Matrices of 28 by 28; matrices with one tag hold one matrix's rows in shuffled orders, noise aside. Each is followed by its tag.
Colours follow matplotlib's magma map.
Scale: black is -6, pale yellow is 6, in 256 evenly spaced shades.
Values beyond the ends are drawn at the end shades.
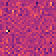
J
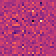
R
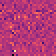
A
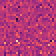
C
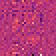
R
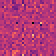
R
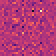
R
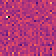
J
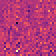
C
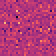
C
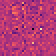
R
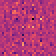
R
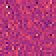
J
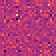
C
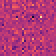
R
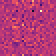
R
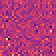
J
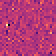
J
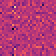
A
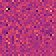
J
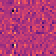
A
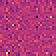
J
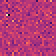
J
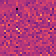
C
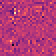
A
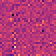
A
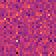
C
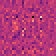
R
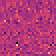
C
